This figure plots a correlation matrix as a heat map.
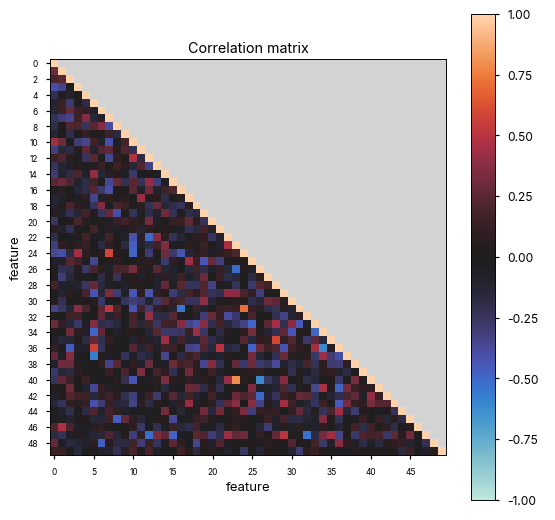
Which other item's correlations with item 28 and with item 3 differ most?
33
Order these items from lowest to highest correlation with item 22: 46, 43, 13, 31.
46, 31, 43, 13
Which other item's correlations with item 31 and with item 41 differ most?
24
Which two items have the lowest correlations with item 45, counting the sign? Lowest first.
8, 15
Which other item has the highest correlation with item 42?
40
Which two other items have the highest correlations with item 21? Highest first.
36, 44
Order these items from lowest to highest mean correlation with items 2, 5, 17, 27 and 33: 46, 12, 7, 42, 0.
7, 46, 42, 0, 12
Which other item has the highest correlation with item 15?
12
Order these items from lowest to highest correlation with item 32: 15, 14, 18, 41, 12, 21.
14, 18, 41, 21, 15, 12
